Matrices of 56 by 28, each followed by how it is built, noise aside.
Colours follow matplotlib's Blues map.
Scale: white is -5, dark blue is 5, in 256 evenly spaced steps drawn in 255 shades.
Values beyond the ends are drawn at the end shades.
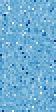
sparse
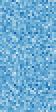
repeating rows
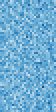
repeating rows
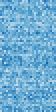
blocks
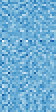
low rank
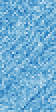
Hankel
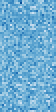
blocks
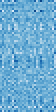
low rank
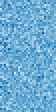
repeating rows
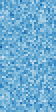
repeating rows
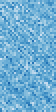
Toeplitz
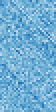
Toeplitz
